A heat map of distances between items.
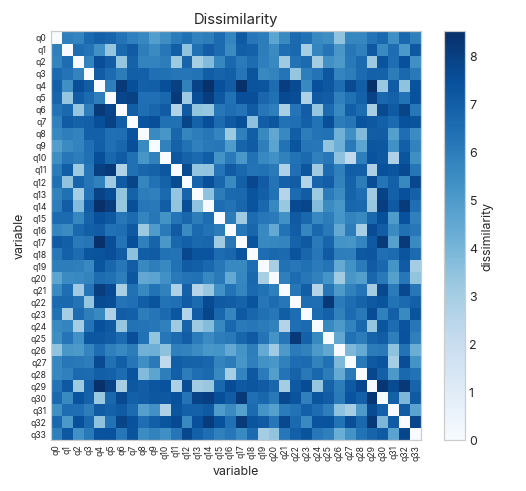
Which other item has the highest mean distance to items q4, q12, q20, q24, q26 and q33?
q7
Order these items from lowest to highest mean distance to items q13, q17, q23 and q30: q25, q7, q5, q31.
q5, q31, q25, q7
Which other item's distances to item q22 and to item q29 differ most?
q14
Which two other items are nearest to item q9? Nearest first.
q25, q26
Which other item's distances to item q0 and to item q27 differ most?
q10
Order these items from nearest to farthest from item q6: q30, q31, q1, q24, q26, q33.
q24, q26, q33, q1, q31, q30
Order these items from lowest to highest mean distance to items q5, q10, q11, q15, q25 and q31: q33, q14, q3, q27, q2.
q27, q2, q33, q14, q3
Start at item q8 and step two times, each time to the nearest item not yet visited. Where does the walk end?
q28
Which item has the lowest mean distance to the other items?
q26
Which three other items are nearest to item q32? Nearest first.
q4, q30, q1
